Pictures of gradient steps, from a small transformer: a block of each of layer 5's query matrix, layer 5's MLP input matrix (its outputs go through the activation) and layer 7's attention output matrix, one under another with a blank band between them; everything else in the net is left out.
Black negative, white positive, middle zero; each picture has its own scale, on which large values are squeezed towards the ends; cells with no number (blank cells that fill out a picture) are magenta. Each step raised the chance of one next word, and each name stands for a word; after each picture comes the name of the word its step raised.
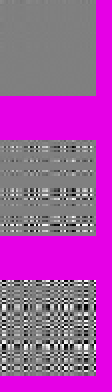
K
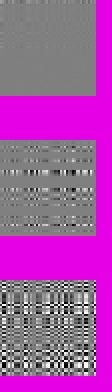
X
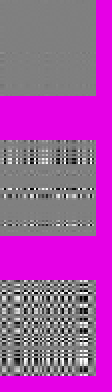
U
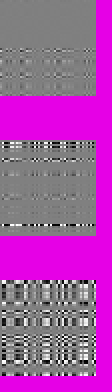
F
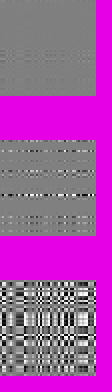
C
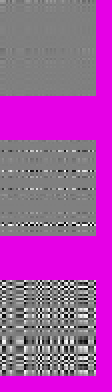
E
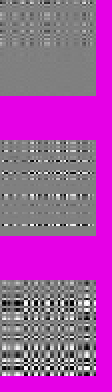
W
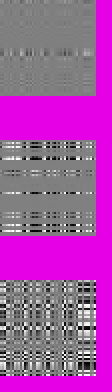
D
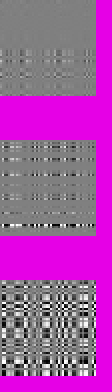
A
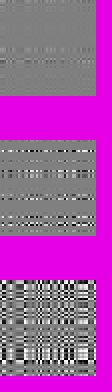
F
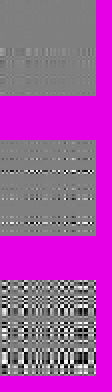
A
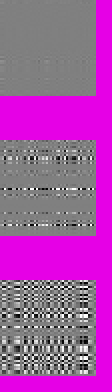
E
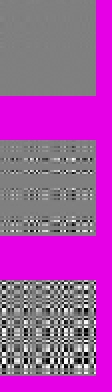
A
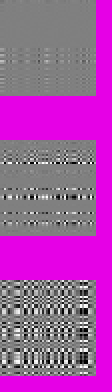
A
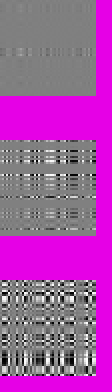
U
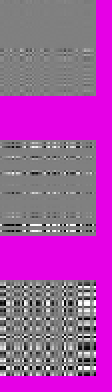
W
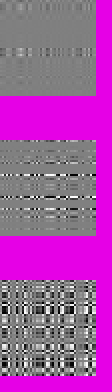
X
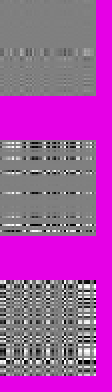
F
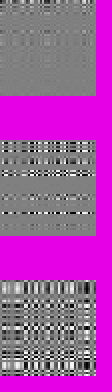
D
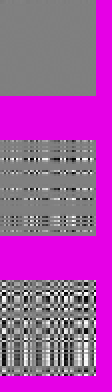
U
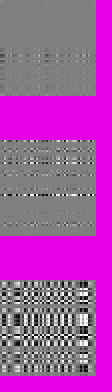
C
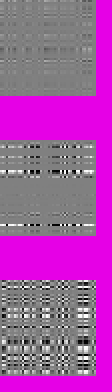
E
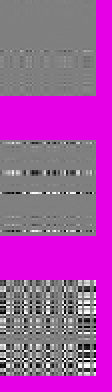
X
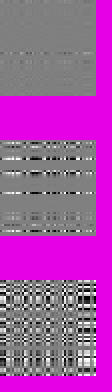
U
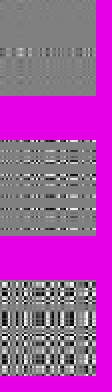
C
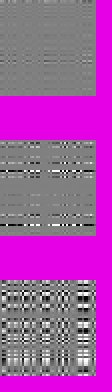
U
